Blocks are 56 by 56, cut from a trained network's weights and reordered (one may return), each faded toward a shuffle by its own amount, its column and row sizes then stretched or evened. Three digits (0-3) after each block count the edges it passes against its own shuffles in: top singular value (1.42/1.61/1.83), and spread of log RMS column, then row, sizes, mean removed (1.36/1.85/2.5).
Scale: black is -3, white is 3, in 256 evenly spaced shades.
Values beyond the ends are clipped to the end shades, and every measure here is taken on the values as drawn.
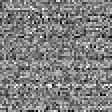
1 0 2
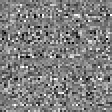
0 0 3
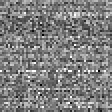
2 1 2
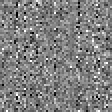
0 3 0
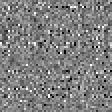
3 0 2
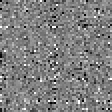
1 2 2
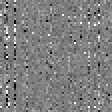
2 3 0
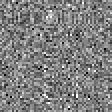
3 0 0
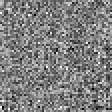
1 0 1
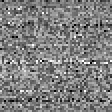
0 0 3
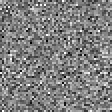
2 0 1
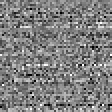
1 1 3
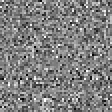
2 0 2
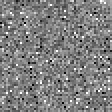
1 0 0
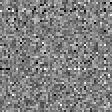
1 1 1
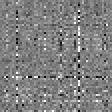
3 3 2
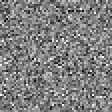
1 0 1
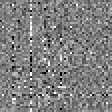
2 2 1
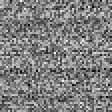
0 0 1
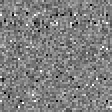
1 0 1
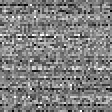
3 0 3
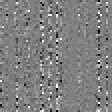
2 3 0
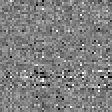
3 1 2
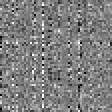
1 3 2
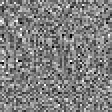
3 0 0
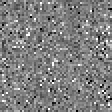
1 1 0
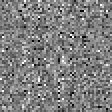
0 2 2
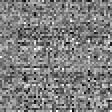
1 2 2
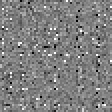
0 2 1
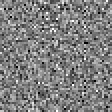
2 0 0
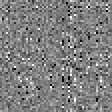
3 2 1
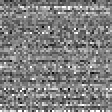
3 1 3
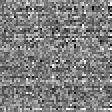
2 2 2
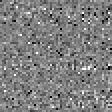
0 2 2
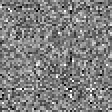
2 0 1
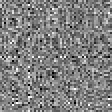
3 1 1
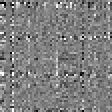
2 3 3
